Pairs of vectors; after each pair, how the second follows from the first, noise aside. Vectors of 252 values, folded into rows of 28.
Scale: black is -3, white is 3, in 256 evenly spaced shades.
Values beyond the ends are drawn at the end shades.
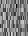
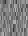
wrapped around, negated, shrunk.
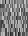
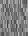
reversed, negated, shrunk.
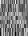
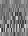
negated, partly zeroed.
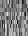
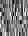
reversed, negated.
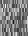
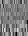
negated, partly zeroed.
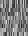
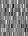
partly zeroed.
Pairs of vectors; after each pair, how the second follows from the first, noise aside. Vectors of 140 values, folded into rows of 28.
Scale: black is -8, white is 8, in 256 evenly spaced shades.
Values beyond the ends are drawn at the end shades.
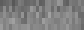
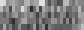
negated, scaled up.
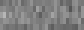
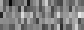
wrapped around, negated, scaled up.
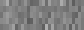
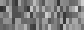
wrapped around, scaled up.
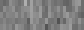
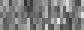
negated, scaled up.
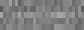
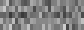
reversed, negated, scaled up.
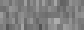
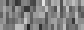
reversed, negated, scaled up.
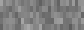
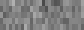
reversed, negated.
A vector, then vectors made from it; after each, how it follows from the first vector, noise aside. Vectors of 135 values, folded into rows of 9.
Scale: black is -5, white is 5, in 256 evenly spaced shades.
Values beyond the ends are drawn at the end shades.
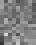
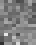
copied.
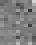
reversed, negated, partly zeroed.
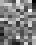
reversed, scaled up.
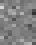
wrapped around, partly zeroed.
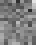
reversed, negated.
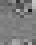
reversed, negated, partly zeroed.
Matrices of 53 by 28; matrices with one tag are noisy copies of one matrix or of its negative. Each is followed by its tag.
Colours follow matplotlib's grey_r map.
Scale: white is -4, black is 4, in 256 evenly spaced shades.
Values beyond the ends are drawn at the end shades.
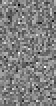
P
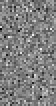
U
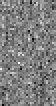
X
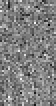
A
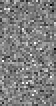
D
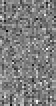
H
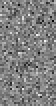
P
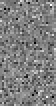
D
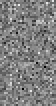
P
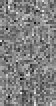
A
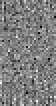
H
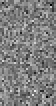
D
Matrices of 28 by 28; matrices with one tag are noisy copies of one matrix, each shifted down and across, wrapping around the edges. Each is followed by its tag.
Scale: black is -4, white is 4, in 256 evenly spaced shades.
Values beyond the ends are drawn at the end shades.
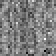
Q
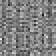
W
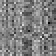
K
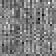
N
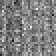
Q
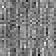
N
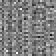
W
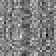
K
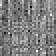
N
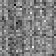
Q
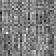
N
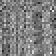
K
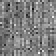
N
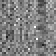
K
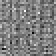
W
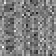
K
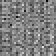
W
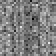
Q
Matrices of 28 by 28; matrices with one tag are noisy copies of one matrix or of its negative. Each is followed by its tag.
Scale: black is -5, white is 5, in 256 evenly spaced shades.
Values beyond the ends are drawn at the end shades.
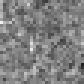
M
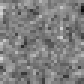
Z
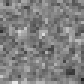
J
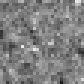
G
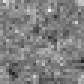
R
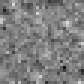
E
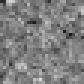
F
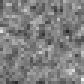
J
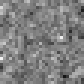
Z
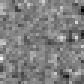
Z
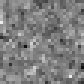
M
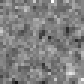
J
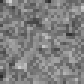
F
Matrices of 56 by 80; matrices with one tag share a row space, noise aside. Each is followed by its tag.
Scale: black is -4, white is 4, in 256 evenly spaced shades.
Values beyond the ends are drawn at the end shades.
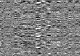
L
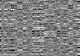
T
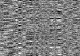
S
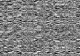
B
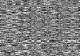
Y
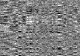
S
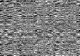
B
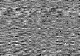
Y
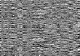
T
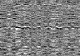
Y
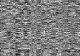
Y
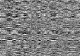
Y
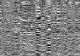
L
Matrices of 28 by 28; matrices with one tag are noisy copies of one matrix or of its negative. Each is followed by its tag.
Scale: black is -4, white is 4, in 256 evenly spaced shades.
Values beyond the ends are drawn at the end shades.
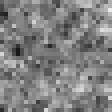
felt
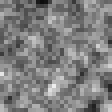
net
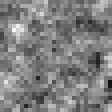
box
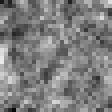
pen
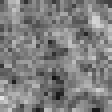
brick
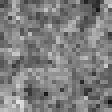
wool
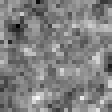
box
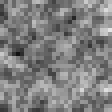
felt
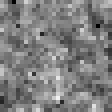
brick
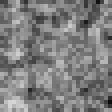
wool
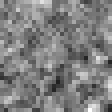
net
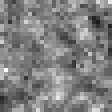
brick
